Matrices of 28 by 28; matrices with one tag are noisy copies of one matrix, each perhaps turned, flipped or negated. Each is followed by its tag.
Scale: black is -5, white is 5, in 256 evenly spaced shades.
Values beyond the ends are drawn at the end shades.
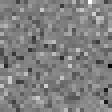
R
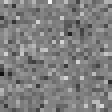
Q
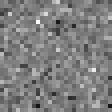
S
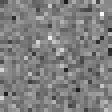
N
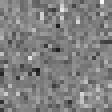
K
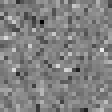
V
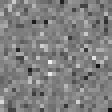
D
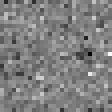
S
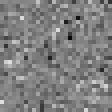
K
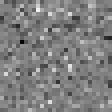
V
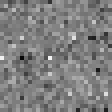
S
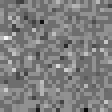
V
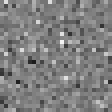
Q
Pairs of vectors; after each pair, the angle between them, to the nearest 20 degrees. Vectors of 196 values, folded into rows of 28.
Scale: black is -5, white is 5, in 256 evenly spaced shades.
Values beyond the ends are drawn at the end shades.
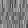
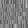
80 degrees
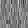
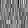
160 degrees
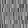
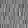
60 degrees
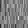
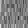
160 degrees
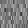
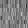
120 degrees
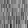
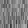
20 degrees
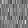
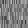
140 degrees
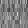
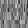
40 degrees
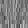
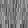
160 degrees
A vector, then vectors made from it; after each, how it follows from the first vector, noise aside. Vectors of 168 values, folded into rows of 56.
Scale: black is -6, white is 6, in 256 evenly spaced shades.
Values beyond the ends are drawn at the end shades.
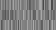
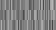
sign-scrambled.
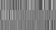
negated, partly zeroed.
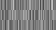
sign-scrambled.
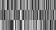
wrapped around, negated, scaled up.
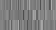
negated, partly zeroed.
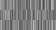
sign-scrambled.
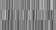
sign-scrambled.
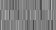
negated, partly zeroed.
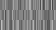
sign-scrambled.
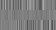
negated, partly zeroed.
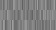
reversed, negated, shrunk.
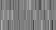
negated, partly zeroed.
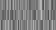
copied.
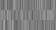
reversed, negated, shrunk.
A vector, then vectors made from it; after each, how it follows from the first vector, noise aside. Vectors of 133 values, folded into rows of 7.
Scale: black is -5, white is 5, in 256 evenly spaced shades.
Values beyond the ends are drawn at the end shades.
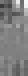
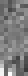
reversed.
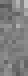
shrunk.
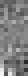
reversed.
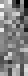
negated, scaled up.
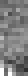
reversed.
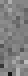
reversed, negated, partly zeroed.
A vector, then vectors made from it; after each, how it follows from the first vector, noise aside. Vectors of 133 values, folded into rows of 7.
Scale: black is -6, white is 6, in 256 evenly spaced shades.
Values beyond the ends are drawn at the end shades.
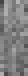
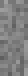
reversed, negated, shrunk.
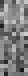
scaled up.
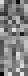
negated, scaled up.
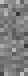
sign-scrambled.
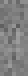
wrapped around, shrunk.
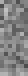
sign-scrambled.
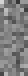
sign-scrambled.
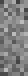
sign-scrambled.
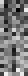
negated, scaled up.
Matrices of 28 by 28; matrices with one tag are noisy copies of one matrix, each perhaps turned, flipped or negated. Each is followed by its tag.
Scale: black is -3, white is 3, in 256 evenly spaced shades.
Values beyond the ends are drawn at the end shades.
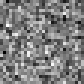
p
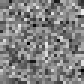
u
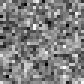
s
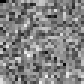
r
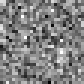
u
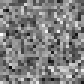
u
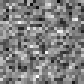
p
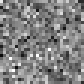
s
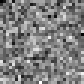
r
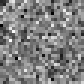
u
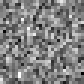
p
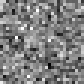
s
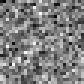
r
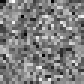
u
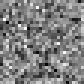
p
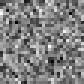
u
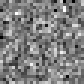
p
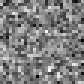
p
